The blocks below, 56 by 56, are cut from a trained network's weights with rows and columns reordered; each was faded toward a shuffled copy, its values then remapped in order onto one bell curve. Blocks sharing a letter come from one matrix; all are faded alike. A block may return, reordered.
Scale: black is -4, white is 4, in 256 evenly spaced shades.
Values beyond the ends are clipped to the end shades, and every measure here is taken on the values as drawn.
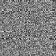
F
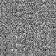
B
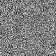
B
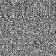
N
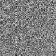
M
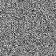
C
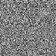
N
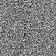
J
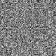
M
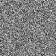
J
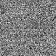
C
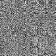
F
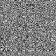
N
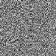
B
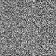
M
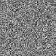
B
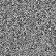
J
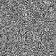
M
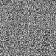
C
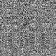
M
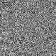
N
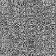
F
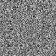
C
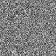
C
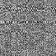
F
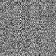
M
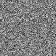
J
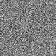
J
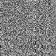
M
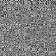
F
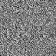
C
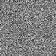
C
